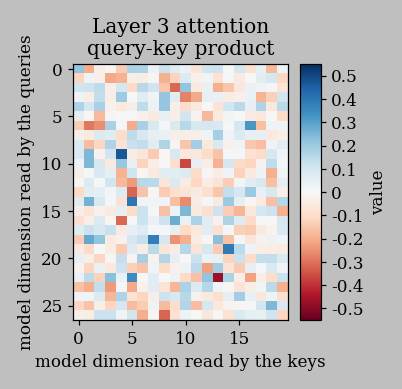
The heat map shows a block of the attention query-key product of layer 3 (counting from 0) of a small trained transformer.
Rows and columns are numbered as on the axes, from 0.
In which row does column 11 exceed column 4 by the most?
16
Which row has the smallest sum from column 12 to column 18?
22
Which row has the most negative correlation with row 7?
9
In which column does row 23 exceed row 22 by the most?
13
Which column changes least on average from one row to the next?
7
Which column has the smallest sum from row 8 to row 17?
10
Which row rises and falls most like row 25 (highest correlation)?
23
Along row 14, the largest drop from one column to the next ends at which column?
6
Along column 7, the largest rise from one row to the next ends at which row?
18
